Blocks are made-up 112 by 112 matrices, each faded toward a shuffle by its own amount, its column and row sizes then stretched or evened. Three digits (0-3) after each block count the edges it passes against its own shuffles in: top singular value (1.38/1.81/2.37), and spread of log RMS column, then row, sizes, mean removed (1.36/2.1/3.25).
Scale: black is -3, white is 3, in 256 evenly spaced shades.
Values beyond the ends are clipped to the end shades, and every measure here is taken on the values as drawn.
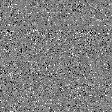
0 1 2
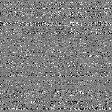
2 1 3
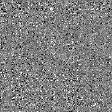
1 2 2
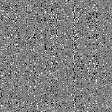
2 2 2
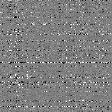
1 2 3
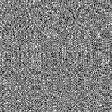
3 0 0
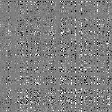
1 3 3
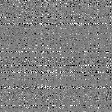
2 2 3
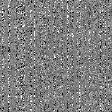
0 3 1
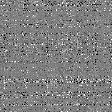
1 2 3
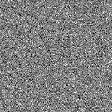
2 0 1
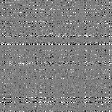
3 2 3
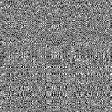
3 1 2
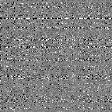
2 2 3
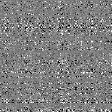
2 2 3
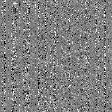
1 3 0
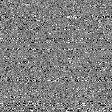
1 0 3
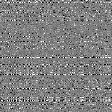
3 1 3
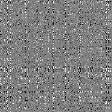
3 3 2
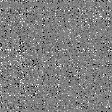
1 2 2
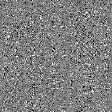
1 2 1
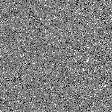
0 1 1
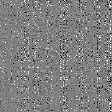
2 3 2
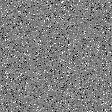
0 1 0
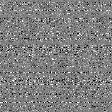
2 0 3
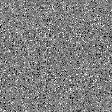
1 1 1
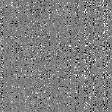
1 3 2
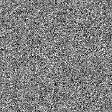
1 1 1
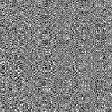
3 2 0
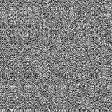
3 1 1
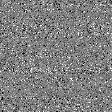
0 1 2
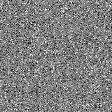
0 0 1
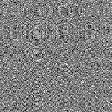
3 1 0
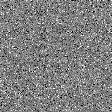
1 0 1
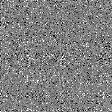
2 1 2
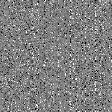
2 2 0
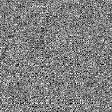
2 1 2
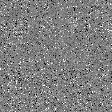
0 1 1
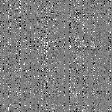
0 3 2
